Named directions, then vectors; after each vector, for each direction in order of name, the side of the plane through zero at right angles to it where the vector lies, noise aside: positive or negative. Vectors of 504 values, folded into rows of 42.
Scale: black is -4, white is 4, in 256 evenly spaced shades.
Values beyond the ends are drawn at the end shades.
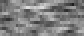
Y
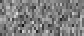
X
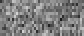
positive, positive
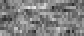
negative, positive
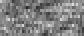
negative, negative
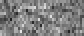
negative, positive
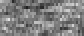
negative, negative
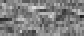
negative, positive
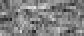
negative, positive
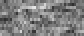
negative, positive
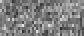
negative, negative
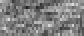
negative, negative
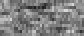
positive, negative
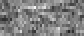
negative, positive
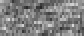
negative, negative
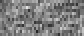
positive, positive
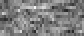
negative, positive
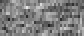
positive, positive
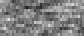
negative, negative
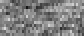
negative, negative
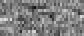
positive, negative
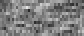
positive, positive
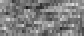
negative, negative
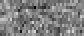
positive, negative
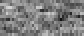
positive, positive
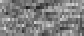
negative, negative
